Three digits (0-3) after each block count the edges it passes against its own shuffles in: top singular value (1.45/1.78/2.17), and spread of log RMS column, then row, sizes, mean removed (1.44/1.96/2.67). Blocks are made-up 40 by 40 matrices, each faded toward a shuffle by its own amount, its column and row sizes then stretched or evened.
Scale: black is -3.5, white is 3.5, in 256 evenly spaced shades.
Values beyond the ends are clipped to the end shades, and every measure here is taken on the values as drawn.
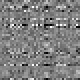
3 1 3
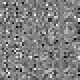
2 2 1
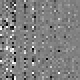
1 3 1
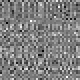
3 0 1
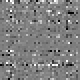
0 2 3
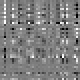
3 3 3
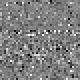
0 0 2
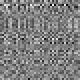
3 0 3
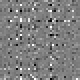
2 2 2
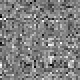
2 1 1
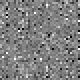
1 2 0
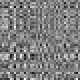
3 2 3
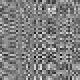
3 3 1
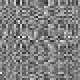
3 2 2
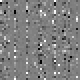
1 3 0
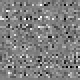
1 1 3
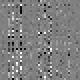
2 3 1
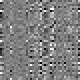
3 3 1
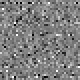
0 0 2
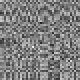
3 0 1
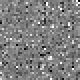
0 2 0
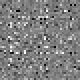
0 1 2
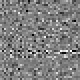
2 0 2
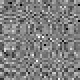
3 0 0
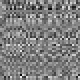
3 1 3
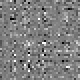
1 2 2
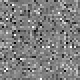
1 1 1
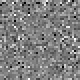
0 1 1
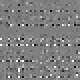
2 1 3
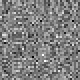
2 0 0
